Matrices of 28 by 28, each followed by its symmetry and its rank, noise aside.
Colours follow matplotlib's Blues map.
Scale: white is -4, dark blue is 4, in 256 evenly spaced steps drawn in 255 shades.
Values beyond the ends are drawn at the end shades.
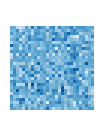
no symmetry, rank eight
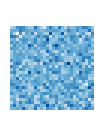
no symmetry, rank eight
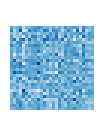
no symmetry, rank four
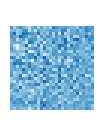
no symmetry, rank eight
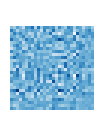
antisymmetric, rank six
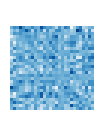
antisymmetric, rank four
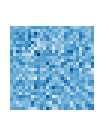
symmetric, rank six
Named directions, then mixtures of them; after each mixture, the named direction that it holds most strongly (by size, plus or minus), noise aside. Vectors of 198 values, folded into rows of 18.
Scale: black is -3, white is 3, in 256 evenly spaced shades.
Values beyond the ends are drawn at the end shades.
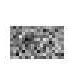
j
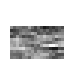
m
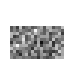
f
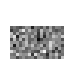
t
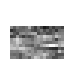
m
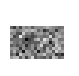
j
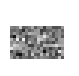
t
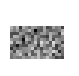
f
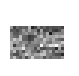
m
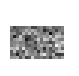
j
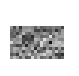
j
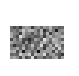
j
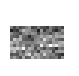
m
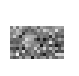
j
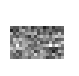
m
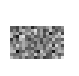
f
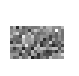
f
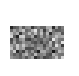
f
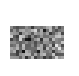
j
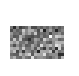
j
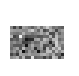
j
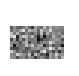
t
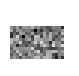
f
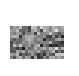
m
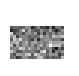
t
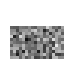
j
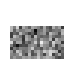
f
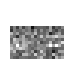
f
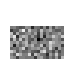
t
